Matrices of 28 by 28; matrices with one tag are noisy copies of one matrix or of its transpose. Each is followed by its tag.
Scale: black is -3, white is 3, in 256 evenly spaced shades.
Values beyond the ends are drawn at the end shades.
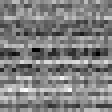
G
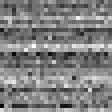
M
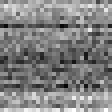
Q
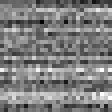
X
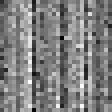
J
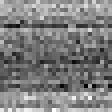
Q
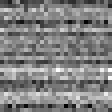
X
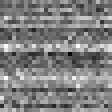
M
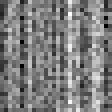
X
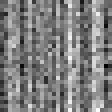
X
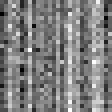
X
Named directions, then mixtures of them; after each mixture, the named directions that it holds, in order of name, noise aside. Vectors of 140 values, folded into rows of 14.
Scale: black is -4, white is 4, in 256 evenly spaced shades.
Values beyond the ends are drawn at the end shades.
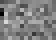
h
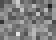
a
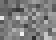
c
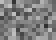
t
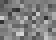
a, c.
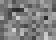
c, t.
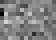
h.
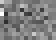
h, t.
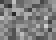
t.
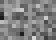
c, h.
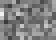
h, t.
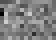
h.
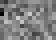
c, h.
